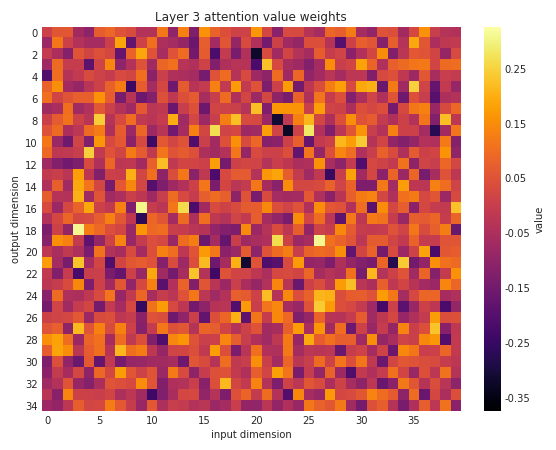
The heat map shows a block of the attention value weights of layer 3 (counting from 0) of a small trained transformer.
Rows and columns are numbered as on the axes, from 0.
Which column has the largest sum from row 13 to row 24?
3
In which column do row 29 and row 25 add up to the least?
18
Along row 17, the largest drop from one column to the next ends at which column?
9
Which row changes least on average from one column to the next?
34
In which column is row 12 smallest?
30
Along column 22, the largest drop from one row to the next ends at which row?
8
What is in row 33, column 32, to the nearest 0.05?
0.1
